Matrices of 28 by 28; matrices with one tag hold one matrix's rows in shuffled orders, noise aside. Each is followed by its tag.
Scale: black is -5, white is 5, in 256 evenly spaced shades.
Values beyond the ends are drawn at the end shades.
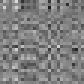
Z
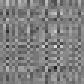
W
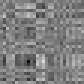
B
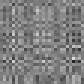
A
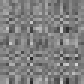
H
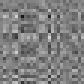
Z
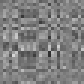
Z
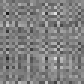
W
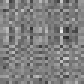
H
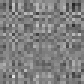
A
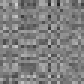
Z
